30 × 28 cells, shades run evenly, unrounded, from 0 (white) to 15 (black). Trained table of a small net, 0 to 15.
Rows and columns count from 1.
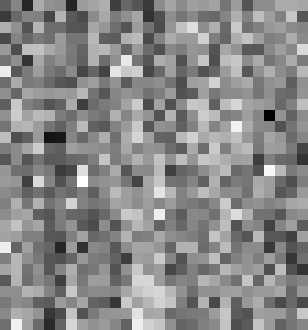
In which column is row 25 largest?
28
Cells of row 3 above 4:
25
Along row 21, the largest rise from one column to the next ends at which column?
22
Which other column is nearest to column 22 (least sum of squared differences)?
18
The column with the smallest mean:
13
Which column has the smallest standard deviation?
9
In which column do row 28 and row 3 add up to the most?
11
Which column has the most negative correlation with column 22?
14
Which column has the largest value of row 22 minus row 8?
23
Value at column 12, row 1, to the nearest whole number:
9
